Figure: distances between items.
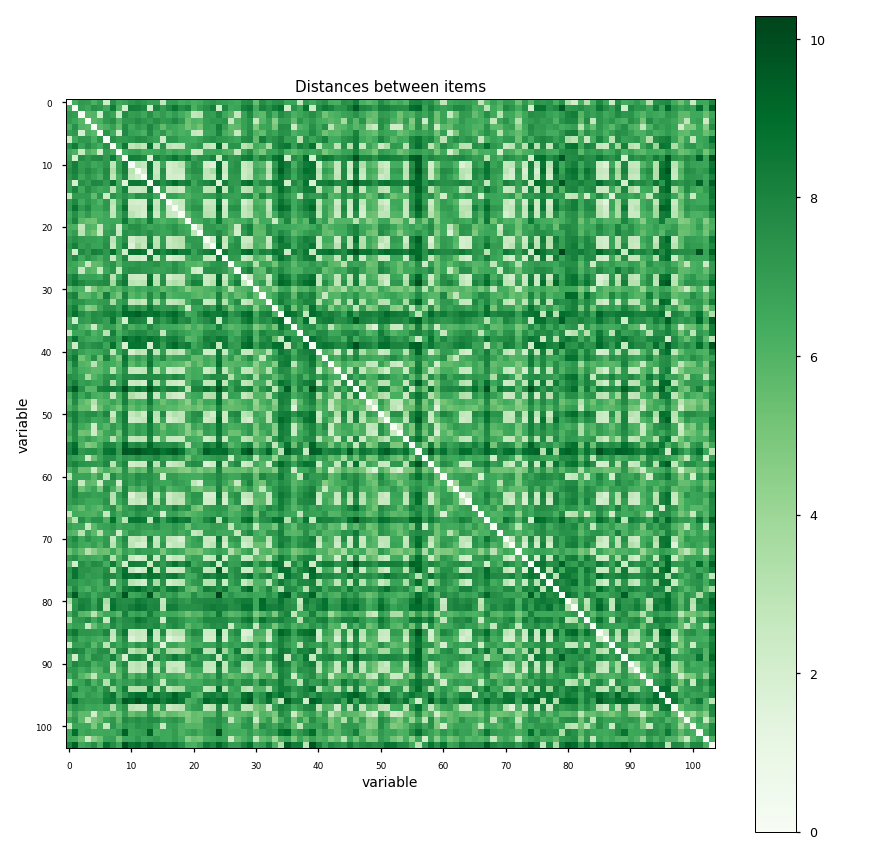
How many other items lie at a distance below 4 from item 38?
6
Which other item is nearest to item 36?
49
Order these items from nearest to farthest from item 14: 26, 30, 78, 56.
30, 26, 78, 56
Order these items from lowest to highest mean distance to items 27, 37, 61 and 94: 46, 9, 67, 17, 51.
51, 17, 67, 9, 46
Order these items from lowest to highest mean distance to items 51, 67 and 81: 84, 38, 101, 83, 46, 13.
83, 13, 84, 101, 38, 46
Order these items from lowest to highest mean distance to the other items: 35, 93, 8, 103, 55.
8, 93, 55, 35, 103
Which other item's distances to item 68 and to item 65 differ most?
95
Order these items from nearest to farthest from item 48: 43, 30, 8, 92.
92, 30, 43, 8
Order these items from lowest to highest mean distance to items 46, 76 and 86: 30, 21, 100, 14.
30, 14, 100, 21
